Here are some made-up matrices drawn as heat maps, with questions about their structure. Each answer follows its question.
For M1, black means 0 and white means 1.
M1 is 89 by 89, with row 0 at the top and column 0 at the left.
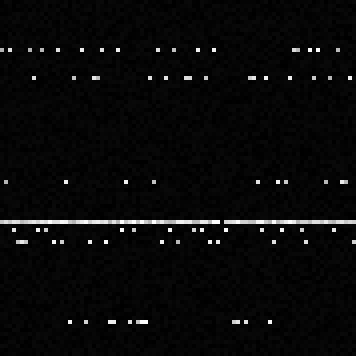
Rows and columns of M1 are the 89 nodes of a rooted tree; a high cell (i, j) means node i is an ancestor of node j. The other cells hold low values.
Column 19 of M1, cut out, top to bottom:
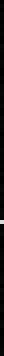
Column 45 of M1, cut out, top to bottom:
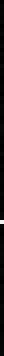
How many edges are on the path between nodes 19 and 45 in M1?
2
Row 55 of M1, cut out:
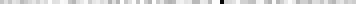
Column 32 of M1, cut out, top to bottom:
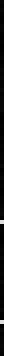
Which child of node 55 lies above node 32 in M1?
80
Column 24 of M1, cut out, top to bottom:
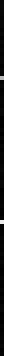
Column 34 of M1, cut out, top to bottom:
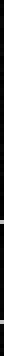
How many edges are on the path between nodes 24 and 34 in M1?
4
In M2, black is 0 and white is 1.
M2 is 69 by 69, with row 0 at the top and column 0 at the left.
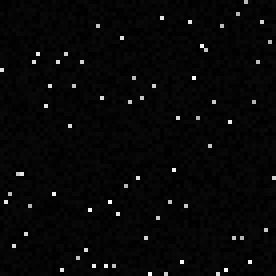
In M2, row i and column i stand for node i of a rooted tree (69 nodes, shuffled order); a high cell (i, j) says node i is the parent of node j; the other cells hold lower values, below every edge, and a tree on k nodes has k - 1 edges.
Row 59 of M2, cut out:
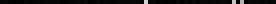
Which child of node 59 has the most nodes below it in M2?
58
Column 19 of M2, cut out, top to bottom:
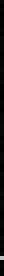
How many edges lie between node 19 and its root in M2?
4
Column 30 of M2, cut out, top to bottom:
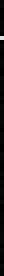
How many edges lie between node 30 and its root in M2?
8
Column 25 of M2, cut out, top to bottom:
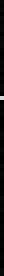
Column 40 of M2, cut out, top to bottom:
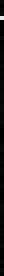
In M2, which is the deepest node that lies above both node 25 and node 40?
43
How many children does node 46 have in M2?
1
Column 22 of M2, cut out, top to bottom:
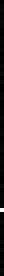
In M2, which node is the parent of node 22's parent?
36
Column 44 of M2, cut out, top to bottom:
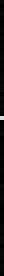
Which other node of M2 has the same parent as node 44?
49
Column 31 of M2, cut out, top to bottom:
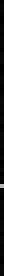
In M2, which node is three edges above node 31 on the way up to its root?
12
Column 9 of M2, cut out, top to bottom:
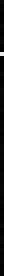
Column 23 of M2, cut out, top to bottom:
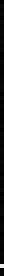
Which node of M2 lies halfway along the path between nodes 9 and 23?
57
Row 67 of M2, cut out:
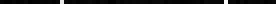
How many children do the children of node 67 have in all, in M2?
4
